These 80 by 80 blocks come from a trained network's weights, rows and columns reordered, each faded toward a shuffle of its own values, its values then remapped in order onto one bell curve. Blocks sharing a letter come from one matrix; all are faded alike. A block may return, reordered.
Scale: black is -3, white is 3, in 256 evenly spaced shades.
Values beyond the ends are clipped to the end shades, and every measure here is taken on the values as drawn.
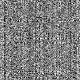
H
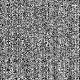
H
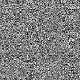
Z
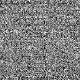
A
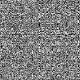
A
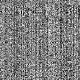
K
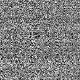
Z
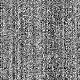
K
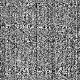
H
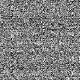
Z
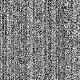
K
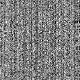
K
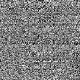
A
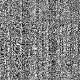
H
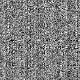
H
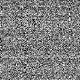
Z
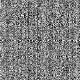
H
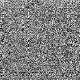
A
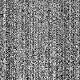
K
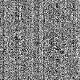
H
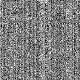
K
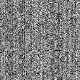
H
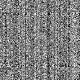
K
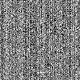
K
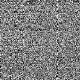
A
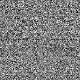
A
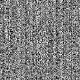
H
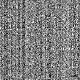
K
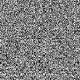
Z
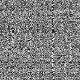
A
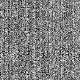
H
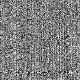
H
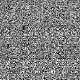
A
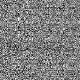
Z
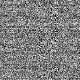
Z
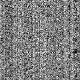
H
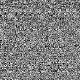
A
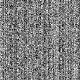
K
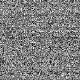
A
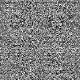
Z
